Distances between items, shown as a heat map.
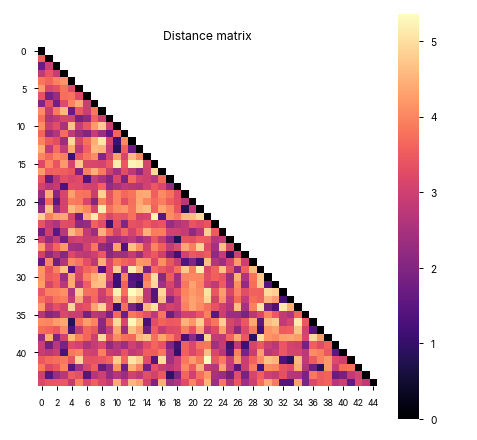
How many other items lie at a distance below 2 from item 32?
4
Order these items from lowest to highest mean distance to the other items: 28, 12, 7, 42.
42, 28, 7, 12
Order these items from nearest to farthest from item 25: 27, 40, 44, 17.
27, 40, 17, 44
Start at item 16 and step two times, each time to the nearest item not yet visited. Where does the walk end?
5
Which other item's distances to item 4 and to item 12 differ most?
36
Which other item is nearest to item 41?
33
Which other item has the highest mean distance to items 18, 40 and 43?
22
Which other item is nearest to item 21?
19
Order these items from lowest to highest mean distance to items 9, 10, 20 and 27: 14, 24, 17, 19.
17, 24, 19, 14
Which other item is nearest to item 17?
43
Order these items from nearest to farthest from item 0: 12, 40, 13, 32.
40, 32, 12, 13
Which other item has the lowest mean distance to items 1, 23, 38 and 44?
35
